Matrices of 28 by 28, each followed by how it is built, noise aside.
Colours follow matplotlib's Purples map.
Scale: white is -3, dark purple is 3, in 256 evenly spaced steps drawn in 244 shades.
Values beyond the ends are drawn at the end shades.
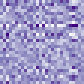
low rank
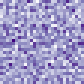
repeating columns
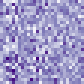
low rank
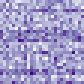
blocks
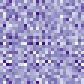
low rank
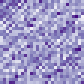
Hankel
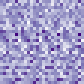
repeating columns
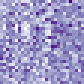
blocks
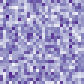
blocks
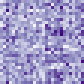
blocks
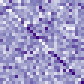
diagonal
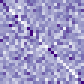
diagonal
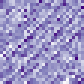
Hankel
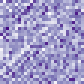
Hankel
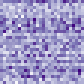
blocks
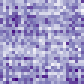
blocks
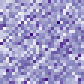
Hankel
